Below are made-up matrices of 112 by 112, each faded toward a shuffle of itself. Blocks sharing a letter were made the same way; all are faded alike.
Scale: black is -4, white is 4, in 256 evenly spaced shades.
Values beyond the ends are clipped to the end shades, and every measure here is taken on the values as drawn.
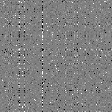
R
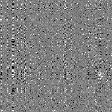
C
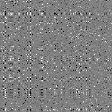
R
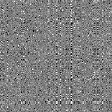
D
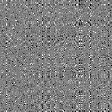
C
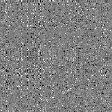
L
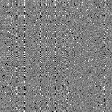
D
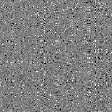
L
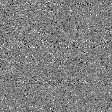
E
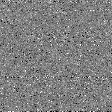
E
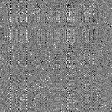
D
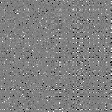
R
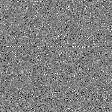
E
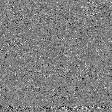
E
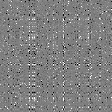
R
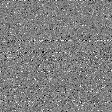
E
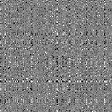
D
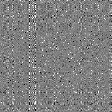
C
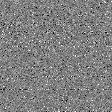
E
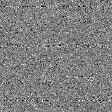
E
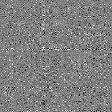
L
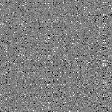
L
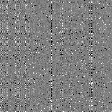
C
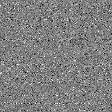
E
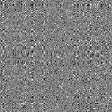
D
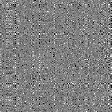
D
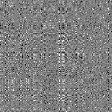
D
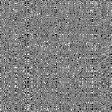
D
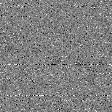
E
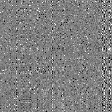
C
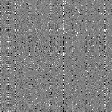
C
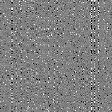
C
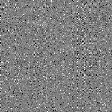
L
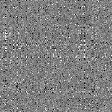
L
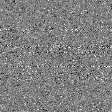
E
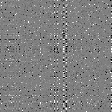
R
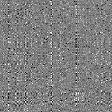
D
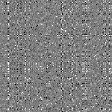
D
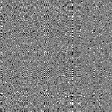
D
